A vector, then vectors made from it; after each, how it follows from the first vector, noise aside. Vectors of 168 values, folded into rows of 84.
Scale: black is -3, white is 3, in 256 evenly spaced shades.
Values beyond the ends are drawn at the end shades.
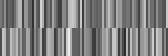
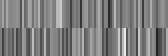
negated, partly zeroed.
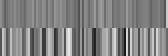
partly zeroed.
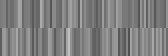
shrunk.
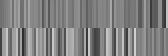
reversed, negated, partly zeroed.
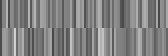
wrapped around, shrunk.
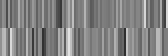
partly zeroed.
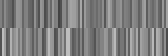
shrunk.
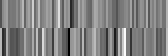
negated, partly zeroed.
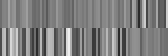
partly zeroed.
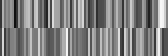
wrapped around.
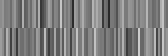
negated, partly zeroed.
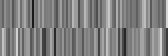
partly zeroed.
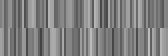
wrapped around, shrunk.
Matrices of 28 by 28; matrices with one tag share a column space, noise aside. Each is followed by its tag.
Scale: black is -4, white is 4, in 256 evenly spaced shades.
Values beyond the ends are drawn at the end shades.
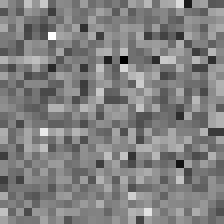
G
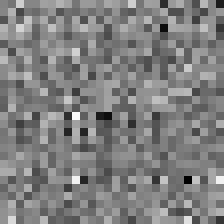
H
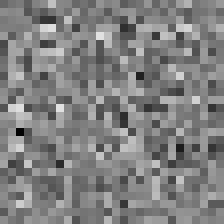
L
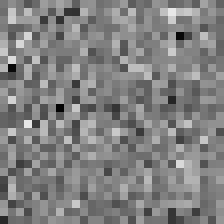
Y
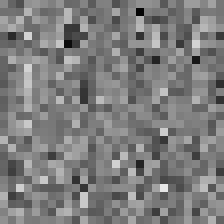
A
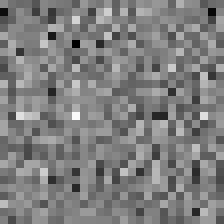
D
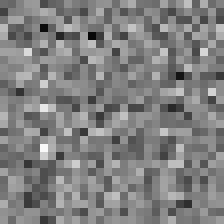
L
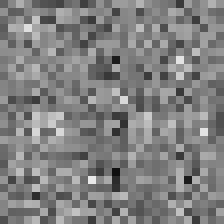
H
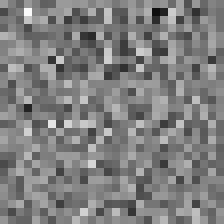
Y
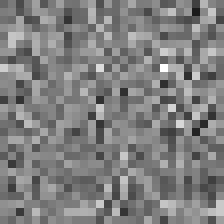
Y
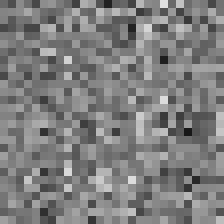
H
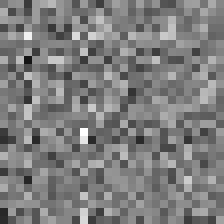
G
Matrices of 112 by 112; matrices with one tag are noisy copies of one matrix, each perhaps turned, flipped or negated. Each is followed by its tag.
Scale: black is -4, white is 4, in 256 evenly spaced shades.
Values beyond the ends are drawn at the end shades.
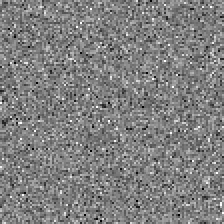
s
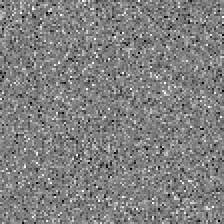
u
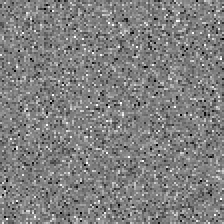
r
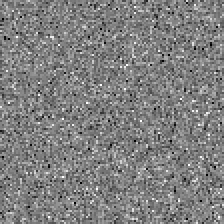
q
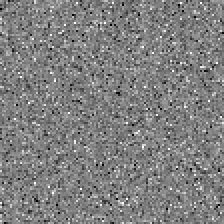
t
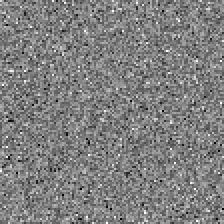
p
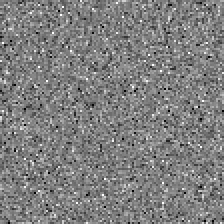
t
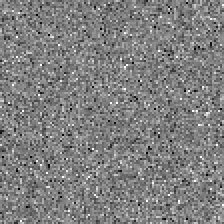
q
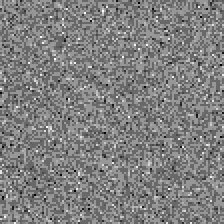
p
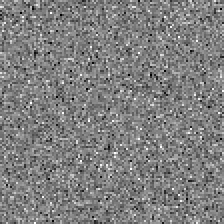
u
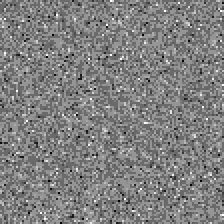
t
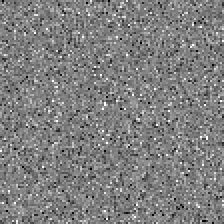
s
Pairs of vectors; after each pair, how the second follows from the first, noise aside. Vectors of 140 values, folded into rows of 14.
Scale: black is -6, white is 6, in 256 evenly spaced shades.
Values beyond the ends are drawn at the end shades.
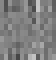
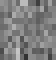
reversed.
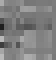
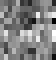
reversed, negated, scaled up.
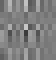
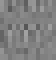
negated, shrunk.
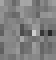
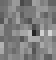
negated.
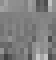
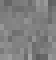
negated, shrunk.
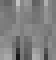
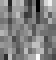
reversed, scaled up.
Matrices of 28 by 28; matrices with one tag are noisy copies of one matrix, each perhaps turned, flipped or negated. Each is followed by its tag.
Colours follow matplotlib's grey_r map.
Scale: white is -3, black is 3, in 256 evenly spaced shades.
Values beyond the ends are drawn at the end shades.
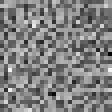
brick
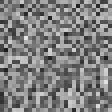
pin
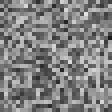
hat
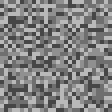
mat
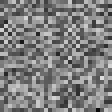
mat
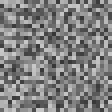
pin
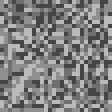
hat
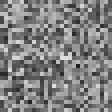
hat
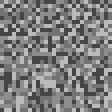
pin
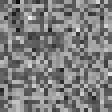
hat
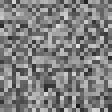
pin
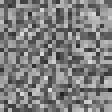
brick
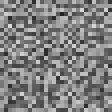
mat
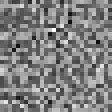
brick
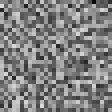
pin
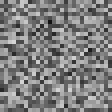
mat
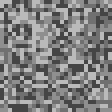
hat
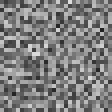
pin
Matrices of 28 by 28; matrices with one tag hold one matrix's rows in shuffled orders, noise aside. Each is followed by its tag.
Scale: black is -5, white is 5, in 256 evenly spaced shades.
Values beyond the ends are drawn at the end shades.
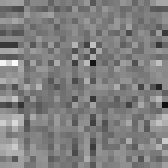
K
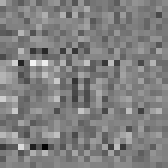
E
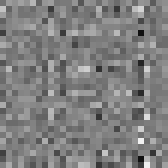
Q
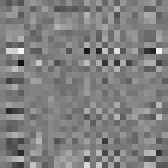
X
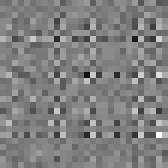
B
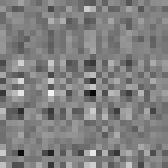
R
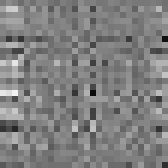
K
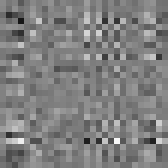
X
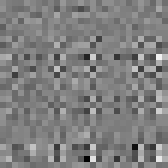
B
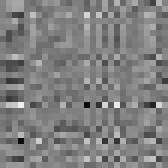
X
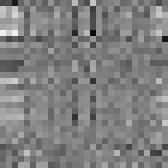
K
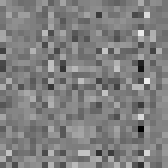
Q
